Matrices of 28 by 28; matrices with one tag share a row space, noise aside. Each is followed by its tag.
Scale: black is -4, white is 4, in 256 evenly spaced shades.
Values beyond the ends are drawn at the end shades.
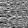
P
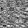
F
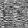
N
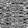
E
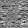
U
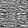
U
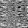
U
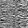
U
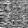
P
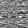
U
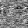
F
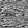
N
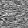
N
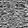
F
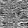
U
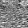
U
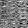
U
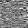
E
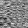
P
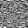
F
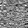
F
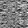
U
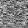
F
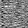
N
